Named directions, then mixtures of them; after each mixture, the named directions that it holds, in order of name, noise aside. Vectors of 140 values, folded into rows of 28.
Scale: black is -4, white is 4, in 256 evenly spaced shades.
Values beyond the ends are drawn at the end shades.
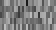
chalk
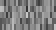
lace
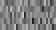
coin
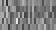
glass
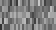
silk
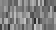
silk.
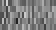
glass.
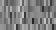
coin.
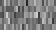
chalk.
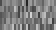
chalk, lace.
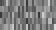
chalk, lace.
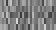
glass, silk.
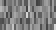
lace.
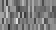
glass.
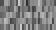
chalk, silk.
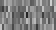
coin, lace, silk.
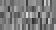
chalk, coin, lace.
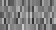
coin, glass.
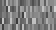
coin, glass, silk.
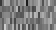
chalk.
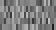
coin, lace.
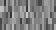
lace.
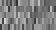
glass, silk.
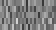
chalk, glass, lace.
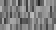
lace, silk.
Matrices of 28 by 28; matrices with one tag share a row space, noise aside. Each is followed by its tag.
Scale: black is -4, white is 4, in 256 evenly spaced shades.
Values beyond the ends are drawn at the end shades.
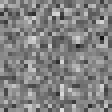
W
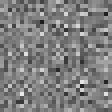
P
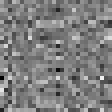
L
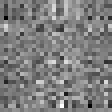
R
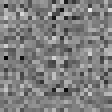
R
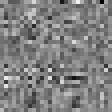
W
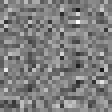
W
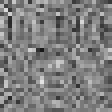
L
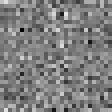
R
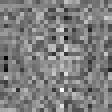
R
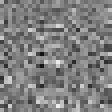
L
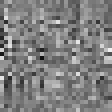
L
